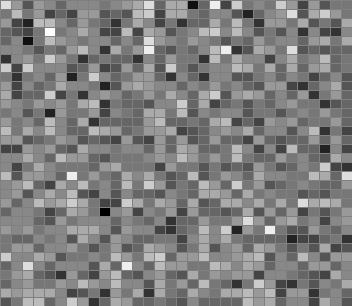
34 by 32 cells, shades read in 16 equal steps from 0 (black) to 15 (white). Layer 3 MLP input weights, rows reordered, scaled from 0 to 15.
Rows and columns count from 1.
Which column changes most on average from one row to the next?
30
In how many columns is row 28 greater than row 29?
7
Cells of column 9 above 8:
9
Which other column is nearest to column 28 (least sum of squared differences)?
4
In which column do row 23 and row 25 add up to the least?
11
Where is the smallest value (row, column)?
24, 10
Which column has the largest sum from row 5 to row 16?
14
